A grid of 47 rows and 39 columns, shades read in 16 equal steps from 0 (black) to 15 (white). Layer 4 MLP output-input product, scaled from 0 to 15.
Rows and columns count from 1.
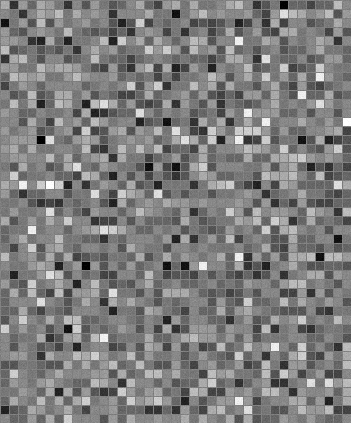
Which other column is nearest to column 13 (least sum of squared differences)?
4
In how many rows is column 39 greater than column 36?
17
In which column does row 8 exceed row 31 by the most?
32
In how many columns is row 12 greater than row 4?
18
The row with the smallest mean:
3
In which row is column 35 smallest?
19
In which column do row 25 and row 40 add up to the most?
27
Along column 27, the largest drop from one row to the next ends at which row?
6
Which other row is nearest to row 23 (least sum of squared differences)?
35
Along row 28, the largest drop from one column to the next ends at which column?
5
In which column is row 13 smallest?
11
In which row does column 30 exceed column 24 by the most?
7
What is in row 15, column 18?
11
